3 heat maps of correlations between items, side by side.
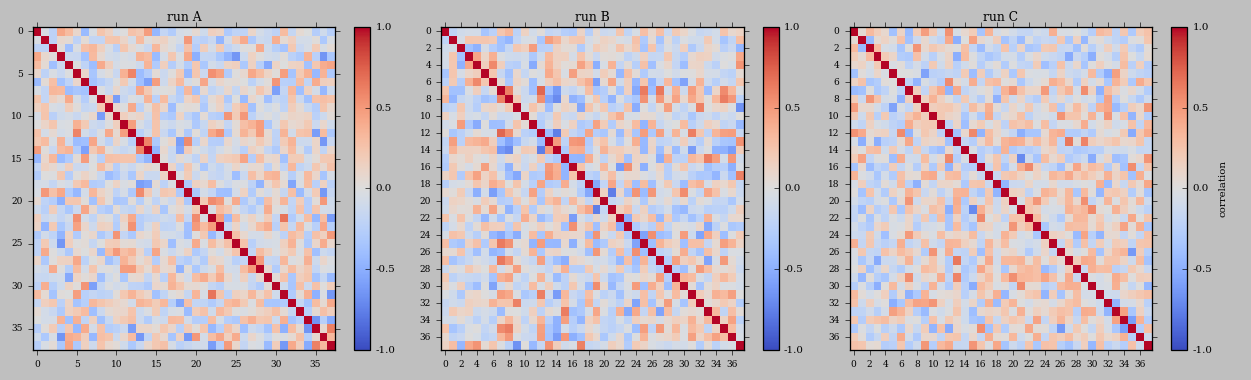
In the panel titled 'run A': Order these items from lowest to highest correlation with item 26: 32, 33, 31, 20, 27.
20, 27, 33, 31, 32
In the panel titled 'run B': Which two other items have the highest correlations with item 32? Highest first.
9, 28
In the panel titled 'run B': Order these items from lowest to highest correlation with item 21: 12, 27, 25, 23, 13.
27, 13, 12, 25, 23
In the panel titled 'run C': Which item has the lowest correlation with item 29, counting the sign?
1
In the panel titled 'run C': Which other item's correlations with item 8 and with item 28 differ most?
2
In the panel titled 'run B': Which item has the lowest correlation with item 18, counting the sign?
19
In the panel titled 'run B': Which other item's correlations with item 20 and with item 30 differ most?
6
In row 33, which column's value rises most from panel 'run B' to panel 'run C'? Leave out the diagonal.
27
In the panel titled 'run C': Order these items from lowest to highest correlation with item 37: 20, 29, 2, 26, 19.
19, 26, 20, 2, 29
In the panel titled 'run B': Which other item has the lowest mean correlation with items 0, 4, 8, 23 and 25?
24
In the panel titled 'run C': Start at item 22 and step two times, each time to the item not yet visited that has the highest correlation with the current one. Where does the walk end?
35
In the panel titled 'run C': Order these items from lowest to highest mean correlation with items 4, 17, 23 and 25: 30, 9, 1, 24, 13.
24, 1, 30, 9, 13
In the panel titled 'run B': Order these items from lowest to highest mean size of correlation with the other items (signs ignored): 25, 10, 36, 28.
10, 28, 36, 25
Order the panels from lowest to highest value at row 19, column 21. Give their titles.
run B, run A, run C
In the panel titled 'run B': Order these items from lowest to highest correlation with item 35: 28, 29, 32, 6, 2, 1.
1, 2, 6, 28, 32, 29
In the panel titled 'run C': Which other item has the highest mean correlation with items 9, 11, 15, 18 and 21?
37
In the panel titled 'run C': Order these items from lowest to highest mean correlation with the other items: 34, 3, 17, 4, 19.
3, 4, 19, 34, 17
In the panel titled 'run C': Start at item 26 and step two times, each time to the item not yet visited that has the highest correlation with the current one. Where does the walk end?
32
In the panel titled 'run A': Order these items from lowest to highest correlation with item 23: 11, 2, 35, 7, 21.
35, 7, 11, 2, 21
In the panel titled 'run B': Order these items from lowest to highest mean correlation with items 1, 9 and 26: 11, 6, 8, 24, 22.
8, 6, 22, 24, 11
